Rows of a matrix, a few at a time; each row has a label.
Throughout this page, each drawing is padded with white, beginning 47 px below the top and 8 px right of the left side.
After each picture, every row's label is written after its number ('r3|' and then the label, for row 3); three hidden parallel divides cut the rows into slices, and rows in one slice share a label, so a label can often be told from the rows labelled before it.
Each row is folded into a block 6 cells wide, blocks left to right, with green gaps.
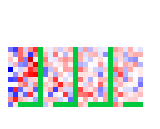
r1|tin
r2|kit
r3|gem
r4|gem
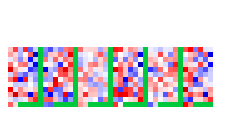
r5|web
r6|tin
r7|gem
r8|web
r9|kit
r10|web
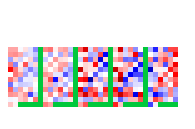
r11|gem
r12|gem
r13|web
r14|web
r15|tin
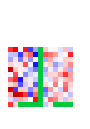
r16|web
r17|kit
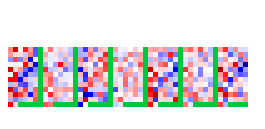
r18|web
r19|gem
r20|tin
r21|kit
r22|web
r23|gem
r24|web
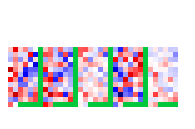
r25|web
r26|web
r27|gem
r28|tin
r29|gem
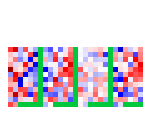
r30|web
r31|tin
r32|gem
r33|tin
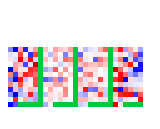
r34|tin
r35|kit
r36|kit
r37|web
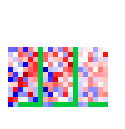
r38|tin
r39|tin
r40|kit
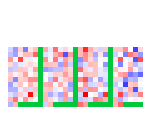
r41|kit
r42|kit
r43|gem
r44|gem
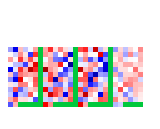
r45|tin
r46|web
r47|web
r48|kit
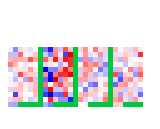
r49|kit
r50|tin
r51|gem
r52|kit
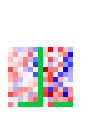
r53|gem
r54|web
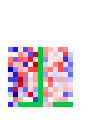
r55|tin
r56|gem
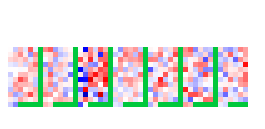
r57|kit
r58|gem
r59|tin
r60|kit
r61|kit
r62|gem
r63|kit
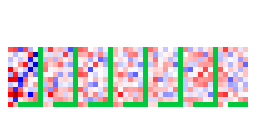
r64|web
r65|gem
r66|gem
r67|gem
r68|gem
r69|kit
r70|gem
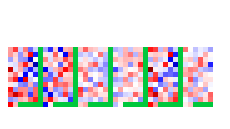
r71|web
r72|tin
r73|gem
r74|kit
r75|web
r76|gem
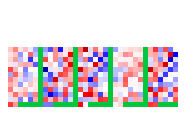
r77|gem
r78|tin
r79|web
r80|kit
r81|web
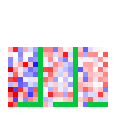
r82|web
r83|gem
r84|kit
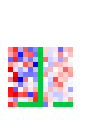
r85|web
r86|kit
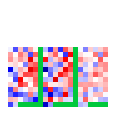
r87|tin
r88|tin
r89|kit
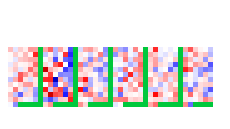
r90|kit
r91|web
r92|gem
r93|kit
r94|gem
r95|gem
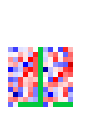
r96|tin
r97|tin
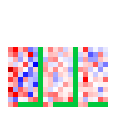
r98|web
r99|gem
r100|gem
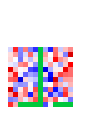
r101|web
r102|tin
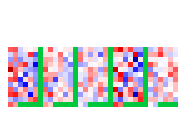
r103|web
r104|gem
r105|kit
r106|web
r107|kit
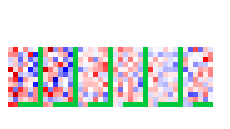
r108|web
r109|web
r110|kit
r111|gem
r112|gem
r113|kit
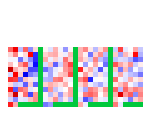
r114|web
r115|kit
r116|gem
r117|gem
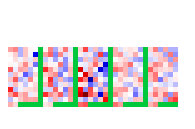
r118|gem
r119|gem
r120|web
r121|gem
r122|gem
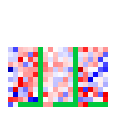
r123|tin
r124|gem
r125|web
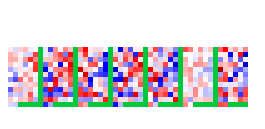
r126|kit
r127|tin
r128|web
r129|tin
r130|web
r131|gem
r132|web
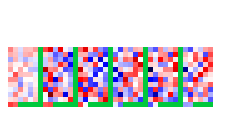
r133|gem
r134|web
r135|web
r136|tin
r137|tin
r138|tin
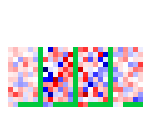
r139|gem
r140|tin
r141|web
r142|kit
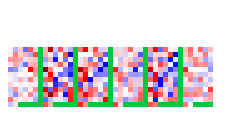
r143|kit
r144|web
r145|web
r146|gem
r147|web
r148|gem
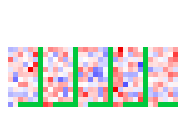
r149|kit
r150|gem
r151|gem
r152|gem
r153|kit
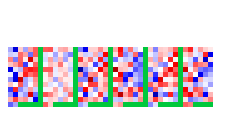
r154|tin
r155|gem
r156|tin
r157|web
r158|tin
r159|web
